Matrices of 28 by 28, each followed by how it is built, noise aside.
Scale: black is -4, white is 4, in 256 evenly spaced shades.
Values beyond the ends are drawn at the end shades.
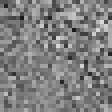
upper triangular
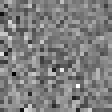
lower triangular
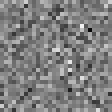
noise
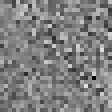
upper triangular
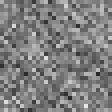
Toeplitz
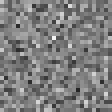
noise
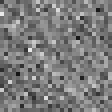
Toeplitz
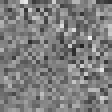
upper triangular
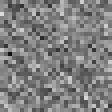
Toeplitz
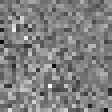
lower triangular
